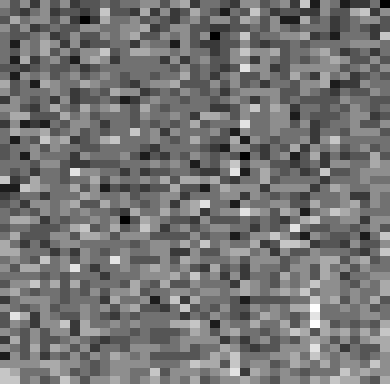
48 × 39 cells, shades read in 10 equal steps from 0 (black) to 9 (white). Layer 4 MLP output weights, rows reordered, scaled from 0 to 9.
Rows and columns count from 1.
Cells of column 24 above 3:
31
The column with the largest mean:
39
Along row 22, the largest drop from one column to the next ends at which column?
25
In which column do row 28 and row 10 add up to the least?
13
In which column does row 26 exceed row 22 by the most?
21
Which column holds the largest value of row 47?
24
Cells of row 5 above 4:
13
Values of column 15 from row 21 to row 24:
4 2 5 2
